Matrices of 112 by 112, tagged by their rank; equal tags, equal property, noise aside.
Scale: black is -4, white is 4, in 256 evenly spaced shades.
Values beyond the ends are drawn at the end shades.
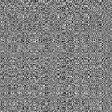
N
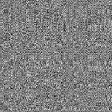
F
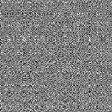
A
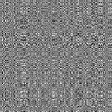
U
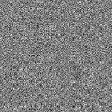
F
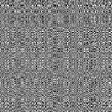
U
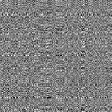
N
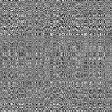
U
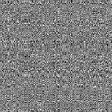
A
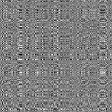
U
